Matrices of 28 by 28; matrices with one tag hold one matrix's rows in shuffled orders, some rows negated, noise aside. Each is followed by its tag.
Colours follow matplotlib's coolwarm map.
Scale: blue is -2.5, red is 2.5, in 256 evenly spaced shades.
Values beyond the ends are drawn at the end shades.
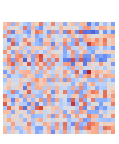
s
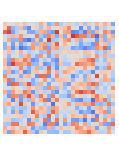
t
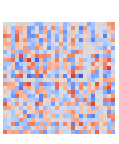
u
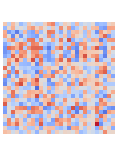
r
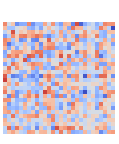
r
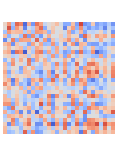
s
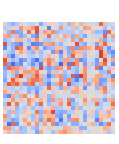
r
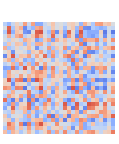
s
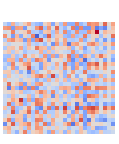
s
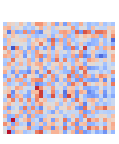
s
